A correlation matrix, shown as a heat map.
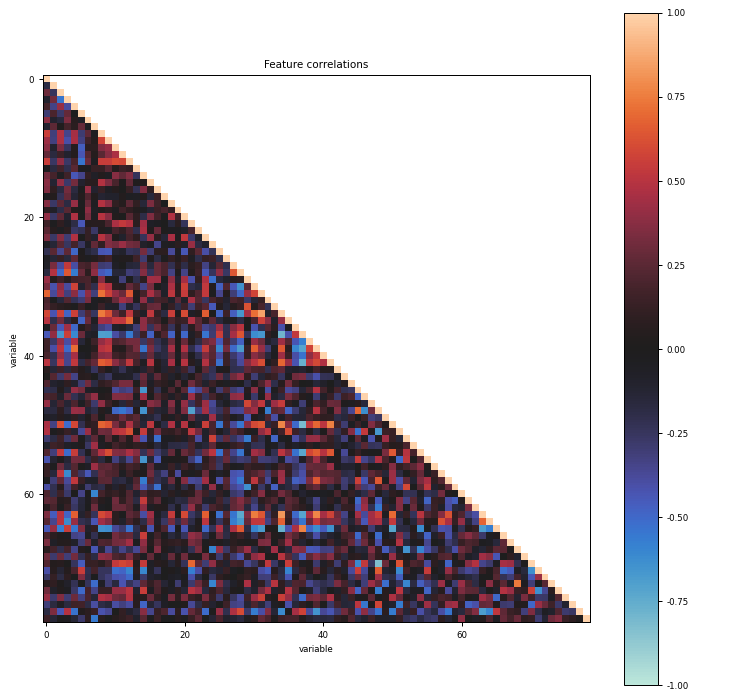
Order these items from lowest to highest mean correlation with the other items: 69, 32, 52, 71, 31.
71, 52, 32, 69, 31
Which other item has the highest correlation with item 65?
37
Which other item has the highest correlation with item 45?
48
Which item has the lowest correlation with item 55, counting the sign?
14
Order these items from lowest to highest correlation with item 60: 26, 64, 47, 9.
26, 9, 47, 64
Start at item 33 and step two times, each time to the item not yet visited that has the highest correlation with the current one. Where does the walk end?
47
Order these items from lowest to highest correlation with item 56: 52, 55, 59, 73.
73, 59, 55, 52
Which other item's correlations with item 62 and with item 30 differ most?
63
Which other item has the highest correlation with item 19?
6
